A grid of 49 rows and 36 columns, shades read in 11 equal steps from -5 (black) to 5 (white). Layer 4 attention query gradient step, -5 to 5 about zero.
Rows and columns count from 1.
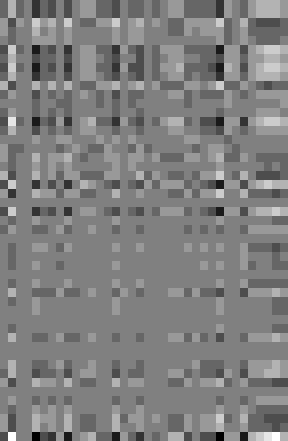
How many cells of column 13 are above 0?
3
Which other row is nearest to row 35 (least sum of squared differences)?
34
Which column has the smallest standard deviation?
4
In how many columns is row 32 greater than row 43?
8
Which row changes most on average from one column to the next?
49
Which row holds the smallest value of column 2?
22
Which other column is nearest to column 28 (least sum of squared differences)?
5
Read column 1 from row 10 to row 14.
2 -1 0 -1 -2
